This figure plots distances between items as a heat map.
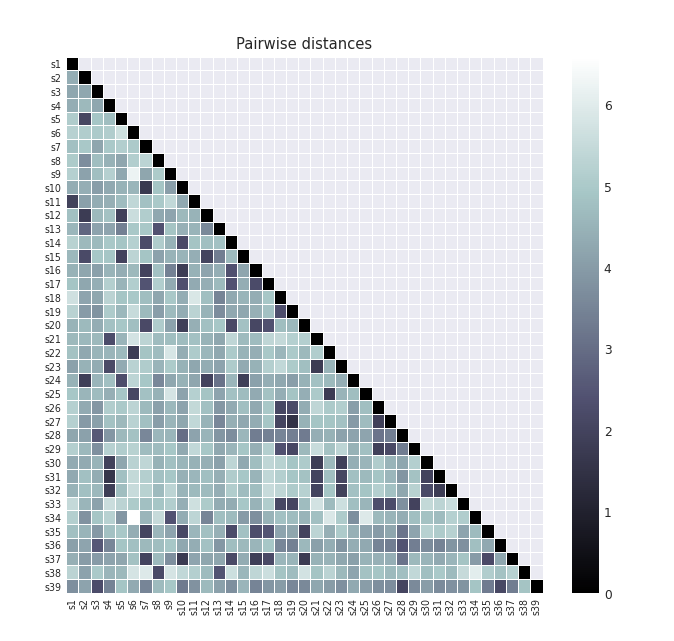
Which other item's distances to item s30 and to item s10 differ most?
s7
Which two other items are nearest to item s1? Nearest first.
s11, s39
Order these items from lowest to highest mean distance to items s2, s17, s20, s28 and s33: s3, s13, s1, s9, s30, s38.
s3, s13, s9, s1, s30, s38
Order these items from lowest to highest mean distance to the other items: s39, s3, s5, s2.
s39, s2, s3, s5
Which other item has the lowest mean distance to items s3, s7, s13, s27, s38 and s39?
s28
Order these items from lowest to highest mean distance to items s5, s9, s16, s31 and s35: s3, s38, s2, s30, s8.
s2, s30, s3, s8, s38
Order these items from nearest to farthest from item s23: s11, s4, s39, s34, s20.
s4, s39, s11, s20, s34
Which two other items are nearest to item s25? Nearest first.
s22, s6
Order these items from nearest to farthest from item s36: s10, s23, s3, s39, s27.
s39, s3, s27, s23, s10
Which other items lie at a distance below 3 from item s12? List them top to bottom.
s2, s5, s15, s24
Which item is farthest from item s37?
s38
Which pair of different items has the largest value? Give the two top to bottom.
s6, s34
